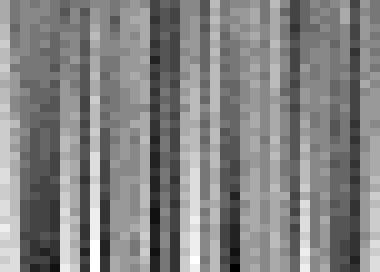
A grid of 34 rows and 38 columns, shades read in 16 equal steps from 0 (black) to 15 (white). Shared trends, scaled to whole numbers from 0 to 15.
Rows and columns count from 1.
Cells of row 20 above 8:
17
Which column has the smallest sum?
16
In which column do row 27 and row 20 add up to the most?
10
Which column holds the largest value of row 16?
1
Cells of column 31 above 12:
7
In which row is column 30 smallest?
4
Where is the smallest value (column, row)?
24, 34
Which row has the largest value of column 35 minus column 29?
2
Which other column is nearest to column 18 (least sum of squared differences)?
36
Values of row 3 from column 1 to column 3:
10 7 8
